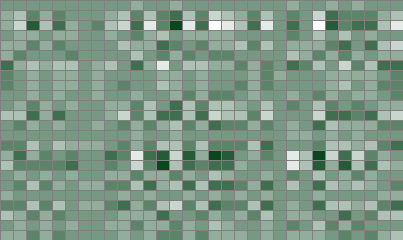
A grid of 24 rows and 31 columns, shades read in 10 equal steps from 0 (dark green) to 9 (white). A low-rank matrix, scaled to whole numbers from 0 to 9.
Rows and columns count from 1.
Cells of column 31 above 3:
16
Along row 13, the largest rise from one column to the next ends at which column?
26
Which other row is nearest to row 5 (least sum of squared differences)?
22
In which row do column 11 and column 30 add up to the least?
7
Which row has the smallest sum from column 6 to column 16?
17
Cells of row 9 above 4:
11
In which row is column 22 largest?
8
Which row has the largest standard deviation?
3
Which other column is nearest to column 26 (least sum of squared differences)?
14
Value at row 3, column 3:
1
